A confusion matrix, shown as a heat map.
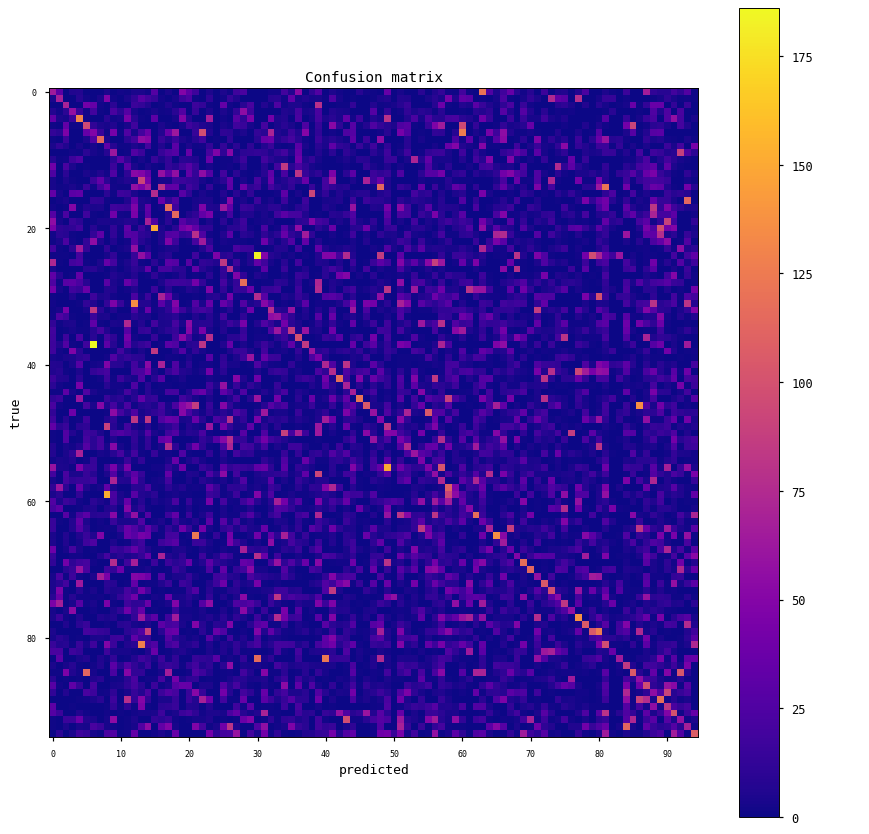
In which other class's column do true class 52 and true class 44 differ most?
80
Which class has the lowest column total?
50
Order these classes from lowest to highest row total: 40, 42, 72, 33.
33, 40, 72, 42
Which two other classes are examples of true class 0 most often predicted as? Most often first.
63, 87
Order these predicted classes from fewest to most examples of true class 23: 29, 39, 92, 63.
29, 39, 92, 63
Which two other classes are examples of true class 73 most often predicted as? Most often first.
41, 77
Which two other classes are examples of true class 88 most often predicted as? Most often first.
90, 84
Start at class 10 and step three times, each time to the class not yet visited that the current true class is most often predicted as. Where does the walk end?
49
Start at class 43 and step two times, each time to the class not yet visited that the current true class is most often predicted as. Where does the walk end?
56
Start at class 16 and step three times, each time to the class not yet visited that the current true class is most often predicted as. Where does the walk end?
26
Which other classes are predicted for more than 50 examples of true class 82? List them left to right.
61, 72, 73
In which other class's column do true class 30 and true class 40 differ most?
43
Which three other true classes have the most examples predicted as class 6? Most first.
37, 32, 22
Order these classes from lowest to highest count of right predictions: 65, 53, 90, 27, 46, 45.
27, 53, 90, 46, 45, 65
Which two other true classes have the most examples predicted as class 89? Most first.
20, 21
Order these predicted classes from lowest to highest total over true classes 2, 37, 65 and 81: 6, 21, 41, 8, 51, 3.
3, 41, 8, 51, 21, 6
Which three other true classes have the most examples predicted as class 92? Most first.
85, 9, 70
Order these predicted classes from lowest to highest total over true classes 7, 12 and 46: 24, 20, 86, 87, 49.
24, 49, 87, 20, 86
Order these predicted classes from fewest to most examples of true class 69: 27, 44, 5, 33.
27, 5, 44, 33
